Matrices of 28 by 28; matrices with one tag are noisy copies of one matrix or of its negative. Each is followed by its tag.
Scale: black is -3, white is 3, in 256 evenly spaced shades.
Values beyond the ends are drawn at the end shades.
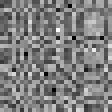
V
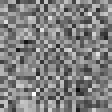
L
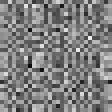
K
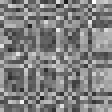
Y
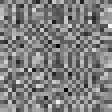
K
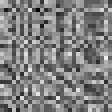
V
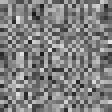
K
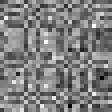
Y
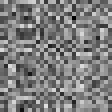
L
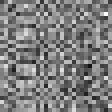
L
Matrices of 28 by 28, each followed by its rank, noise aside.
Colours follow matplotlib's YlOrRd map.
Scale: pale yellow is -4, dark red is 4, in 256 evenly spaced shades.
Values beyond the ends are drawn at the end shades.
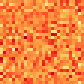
six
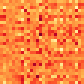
four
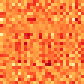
five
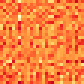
five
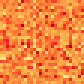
seven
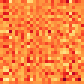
four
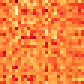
four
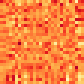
four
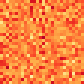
six
